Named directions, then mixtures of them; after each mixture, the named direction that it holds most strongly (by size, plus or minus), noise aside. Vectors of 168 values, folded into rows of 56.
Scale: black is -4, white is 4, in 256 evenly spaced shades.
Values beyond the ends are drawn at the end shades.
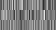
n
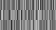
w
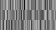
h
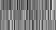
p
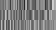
h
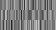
h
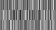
n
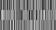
n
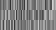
h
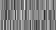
h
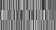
n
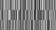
w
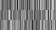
p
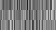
p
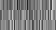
p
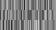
h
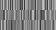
h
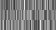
h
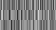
w
